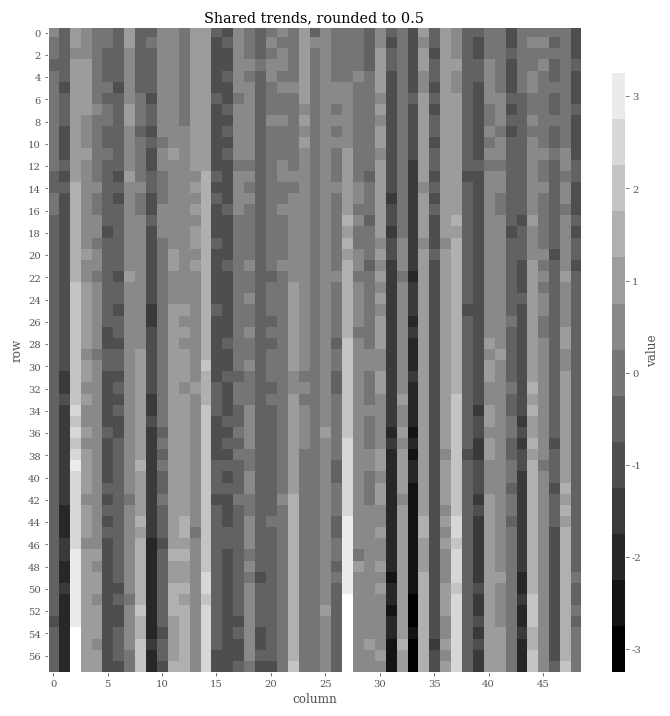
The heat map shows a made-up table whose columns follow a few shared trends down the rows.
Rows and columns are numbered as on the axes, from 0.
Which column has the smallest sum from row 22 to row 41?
33
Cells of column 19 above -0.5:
1
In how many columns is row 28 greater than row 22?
10
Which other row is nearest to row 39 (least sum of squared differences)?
40
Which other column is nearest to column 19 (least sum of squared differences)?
38
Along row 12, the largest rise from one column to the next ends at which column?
34
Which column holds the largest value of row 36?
2
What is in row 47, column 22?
1.5
